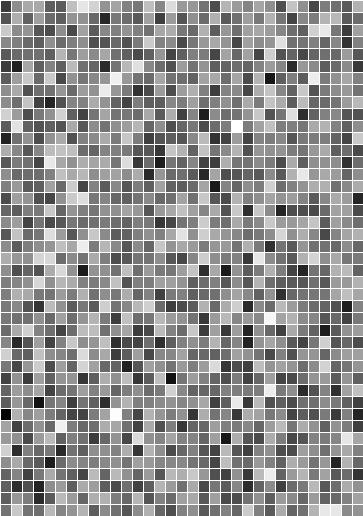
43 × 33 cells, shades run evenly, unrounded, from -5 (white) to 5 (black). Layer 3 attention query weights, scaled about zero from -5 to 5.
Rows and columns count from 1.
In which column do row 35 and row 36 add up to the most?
33
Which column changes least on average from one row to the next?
18
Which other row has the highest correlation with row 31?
29
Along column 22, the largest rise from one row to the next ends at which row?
35
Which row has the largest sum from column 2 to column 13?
41
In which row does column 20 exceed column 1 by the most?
38
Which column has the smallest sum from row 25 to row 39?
25
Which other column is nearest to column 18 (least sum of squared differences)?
9
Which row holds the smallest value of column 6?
36
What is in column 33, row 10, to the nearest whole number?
2
